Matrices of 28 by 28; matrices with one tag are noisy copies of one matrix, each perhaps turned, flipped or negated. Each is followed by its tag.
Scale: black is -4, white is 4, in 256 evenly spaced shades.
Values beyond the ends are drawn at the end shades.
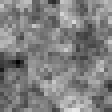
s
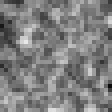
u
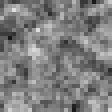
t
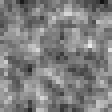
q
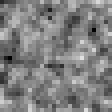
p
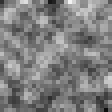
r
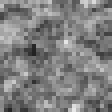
t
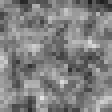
q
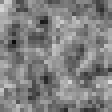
q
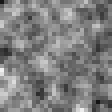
r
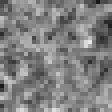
u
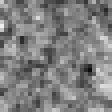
u
